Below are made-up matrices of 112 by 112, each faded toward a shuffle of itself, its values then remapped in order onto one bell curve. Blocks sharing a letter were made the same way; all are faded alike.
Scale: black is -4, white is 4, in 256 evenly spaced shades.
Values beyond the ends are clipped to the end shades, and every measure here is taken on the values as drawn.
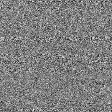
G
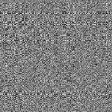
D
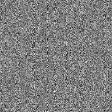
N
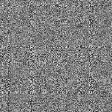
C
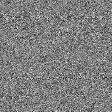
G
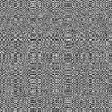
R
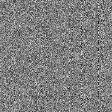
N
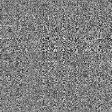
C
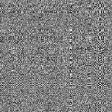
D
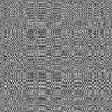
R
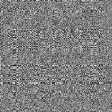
D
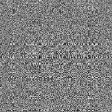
D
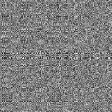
D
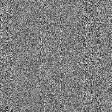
N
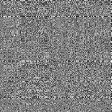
D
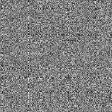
C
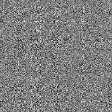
C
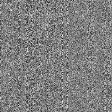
N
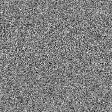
G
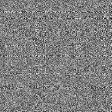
C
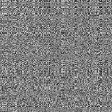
D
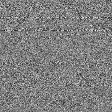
G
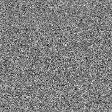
G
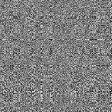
D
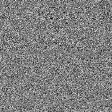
G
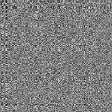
D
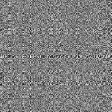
D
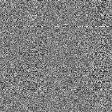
C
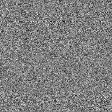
G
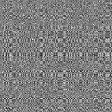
R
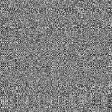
D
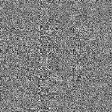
C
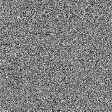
G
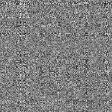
C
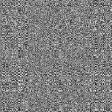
D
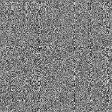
C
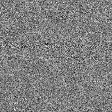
G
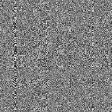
C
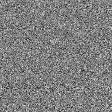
G
